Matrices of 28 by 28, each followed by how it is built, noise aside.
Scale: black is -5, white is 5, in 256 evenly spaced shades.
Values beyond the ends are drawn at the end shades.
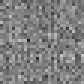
blocks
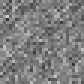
Hankel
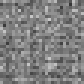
blocks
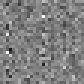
uneven columns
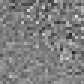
upper triangular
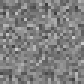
repeating columns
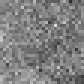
smooth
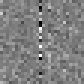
uneven columns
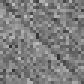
Toeplitz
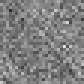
Toeplitz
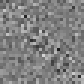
banded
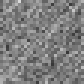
Hankel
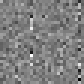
uneven columns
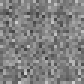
repeating columns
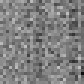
blocks
